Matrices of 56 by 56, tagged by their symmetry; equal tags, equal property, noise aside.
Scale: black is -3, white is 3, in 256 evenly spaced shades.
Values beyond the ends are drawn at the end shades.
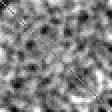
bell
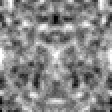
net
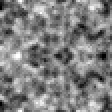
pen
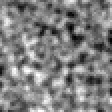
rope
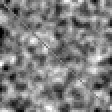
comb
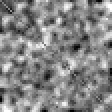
bell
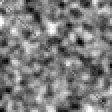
comb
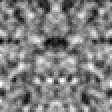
net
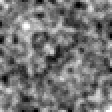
bell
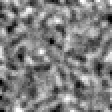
rope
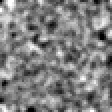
comb
